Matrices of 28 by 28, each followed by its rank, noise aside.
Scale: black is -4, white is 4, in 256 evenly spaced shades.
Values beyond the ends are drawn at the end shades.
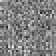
six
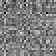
five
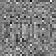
six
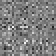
four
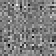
five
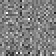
five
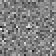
six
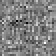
six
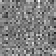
five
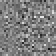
six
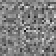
six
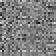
five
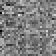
five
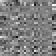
three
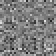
four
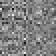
four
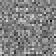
six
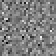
five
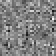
six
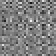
three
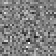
six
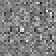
six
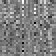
four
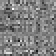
four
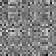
three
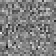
six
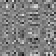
three
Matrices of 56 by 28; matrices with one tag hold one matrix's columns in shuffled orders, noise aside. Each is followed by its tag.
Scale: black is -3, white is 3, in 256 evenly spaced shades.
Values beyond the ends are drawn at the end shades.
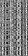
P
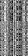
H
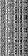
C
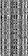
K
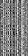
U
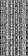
P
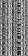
P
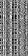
K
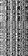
H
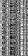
P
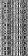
P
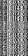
H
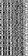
P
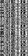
U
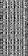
K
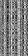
K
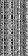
K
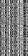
U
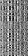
H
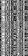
H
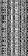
C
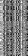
H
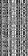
U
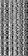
P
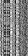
U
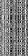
C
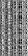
K
